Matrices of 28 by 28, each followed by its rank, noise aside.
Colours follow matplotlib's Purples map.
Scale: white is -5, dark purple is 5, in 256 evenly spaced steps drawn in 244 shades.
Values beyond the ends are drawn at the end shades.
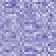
four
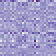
three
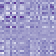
two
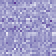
six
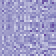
four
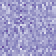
six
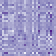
two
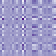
one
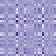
one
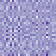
three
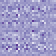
three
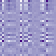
one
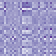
two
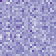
six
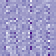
three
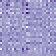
three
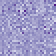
six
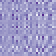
two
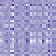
two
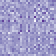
four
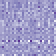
three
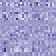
four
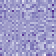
four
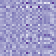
three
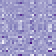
three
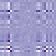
one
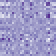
three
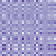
one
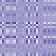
one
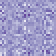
three
